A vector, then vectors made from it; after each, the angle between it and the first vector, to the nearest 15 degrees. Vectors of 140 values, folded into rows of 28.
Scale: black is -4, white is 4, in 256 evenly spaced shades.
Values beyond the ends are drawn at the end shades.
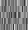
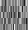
30 degrees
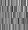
75 degrees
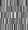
150 degrees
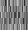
45 degrees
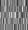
150 degrees
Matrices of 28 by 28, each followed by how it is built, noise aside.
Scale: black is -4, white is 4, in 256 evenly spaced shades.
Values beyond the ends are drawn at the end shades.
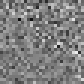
upper triangular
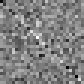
diagonal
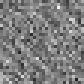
Toeplitz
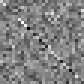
diagonal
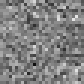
low rank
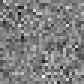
block diagonal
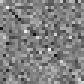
diagonal
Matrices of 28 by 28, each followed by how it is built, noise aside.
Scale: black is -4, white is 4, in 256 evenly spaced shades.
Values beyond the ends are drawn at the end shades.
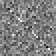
diagonal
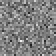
noise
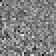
lower triangular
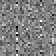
uneven columns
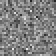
noise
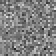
noise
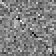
diagonal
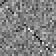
diagonal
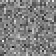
noise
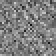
Toeplitz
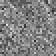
Toeplitz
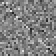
diagonal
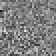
lower triangular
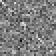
diagonal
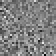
lower triangular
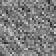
Toeplitz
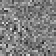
lower triangular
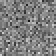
noise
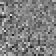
lower triangular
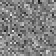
Toeplitz
